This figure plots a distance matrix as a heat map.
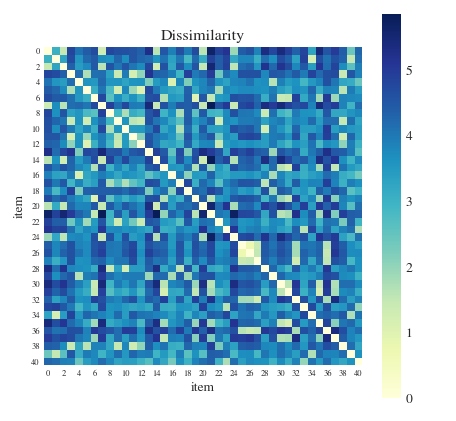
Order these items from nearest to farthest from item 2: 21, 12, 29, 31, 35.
12, 29, 31, 35, 21
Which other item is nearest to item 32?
27
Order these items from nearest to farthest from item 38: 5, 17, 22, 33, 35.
5, 22, 17, 33, 35
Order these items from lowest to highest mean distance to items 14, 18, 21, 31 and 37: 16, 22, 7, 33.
16, 33, 22, 7
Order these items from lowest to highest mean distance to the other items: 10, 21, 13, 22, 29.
22, 10, 29, 21, 13
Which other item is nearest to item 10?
28
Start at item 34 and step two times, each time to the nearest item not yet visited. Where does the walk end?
39
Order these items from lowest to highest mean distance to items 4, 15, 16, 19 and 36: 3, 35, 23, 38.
35, 23, 38, 3
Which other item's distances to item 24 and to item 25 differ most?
26
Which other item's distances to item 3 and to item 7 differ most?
0
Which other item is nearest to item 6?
19
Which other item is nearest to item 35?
31
